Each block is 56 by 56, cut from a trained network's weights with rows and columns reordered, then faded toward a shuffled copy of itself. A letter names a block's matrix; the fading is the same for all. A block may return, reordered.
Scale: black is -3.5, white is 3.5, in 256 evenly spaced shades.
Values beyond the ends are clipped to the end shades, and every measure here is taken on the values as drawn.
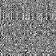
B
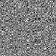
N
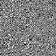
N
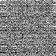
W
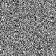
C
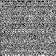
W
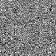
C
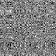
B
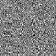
N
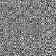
B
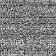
W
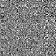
B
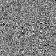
C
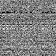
W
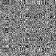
N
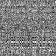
W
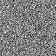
C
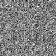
C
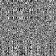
N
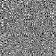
N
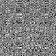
B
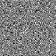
N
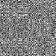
B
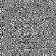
B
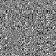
N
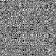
B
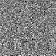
C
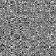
B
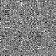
N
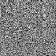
C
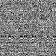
W
